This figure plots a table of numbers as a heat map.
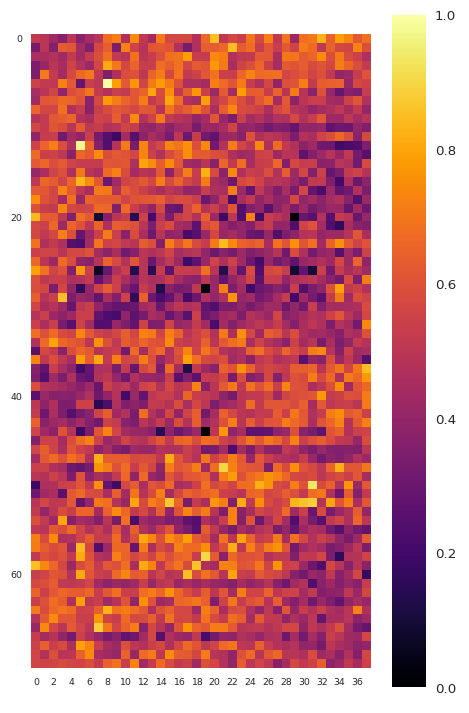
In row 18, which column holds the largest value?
0
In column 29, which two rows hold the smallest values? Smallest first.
20, 26
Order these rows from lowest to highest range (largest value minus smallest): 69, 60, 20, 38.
69, 38, 60, 20
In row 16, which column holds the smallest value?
34
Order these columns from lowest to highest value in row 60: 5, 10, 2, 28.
28, 2, 10, 5
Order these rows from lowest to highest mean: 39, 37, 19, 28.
28, 19, 37, 39
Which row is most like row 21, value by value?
55
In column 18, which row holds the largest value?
59
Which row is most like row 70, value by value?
9
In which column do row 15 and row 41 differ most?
8
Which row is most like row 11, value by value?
31
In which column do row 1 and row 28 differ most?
19
